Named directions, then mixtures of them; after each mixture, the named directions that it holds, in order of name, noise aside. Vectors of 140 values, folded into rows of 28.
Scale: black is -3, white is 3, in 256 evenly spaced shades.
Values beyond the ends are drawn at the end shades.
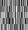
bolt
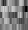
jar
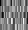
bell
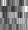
jar.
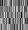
bell, bolt.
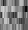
jar.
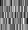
bell, bolt.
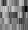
jar.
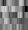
jar.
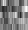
jar.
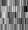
bolt, jar.
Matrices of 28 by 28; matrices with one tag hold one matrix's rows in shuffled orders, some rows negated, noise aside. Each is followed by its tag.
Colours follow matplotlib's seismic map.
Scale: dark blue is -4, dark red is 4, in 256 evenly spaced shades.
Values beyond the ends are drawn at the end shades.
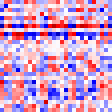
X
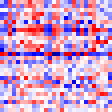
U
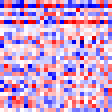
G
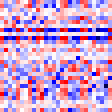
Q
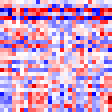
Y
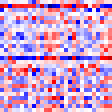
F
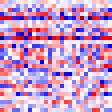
Y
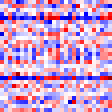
F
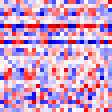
X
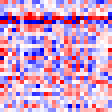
U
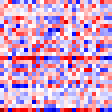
F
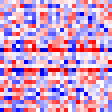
X
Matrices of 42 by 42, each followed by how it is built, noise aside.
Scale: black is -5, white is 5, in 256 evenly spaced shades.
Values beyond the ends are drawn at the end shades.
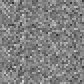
repeating rows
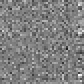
low rank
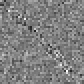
banded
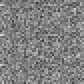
repeating rows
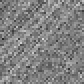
Hankel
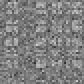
blocks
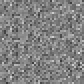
repeating rows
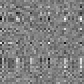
low rank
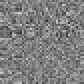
low rank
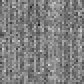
blocks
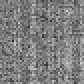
blocks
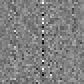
uneven columns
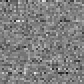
uneven rows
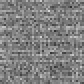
blocks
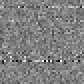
uneven rows
